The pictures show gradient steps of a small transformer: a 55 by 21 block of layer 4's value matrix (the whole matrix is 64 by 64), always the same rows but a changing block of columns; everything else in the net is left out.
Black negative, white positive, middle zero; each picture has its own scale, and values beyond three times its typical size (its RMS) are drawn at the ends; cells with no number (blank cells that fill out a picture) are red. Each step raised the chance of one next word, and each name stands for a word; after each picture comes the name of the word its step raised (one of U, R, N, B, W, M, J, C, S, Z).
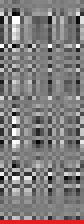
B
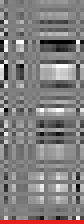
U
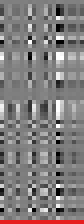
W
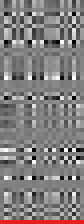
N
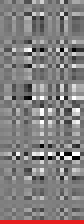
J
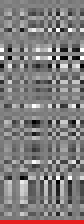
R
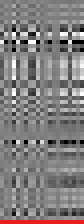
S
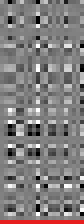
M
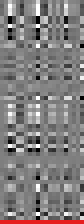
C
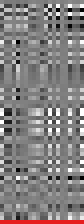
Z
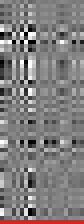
S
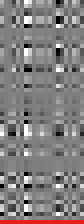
M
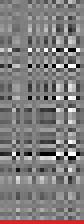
J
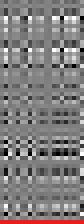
J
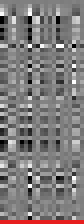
B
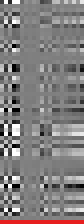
M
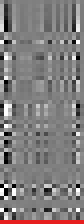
W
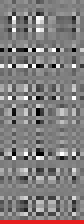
J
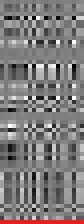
U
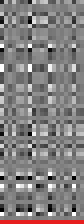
M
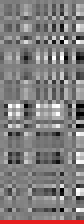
W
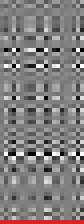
J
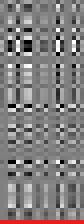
R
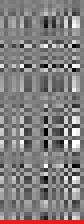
B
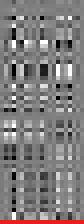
U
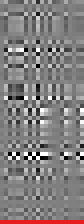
J
